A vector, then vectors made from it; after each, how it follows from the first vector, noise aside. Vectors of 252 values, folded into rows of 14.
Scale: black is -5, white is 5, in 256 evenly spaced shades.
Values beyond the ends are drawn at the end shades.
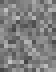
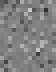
reversed, negated, partly zeroed.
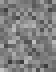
negated.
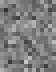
negated.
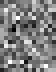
scaled up.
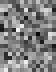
wrapped around, negated, scaled up.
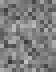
negated.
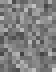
wrapped around.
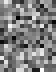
wrapped around, negated, scaled up.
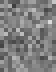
wrapped around.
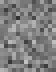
negated.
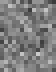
reversed.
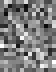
wrapped around, scaled up.
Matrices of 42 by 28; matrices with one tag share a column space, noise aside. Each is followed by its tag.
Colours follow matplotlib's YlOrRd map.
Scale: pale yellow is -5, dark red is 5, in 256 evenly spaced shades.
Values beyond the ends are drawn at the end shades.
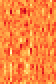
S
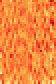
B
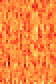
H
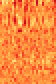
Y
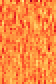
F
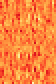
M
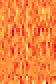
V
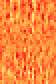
M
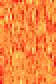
F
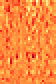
Y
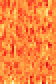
V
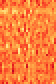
S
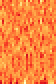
B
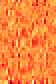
B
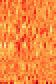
V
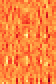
H
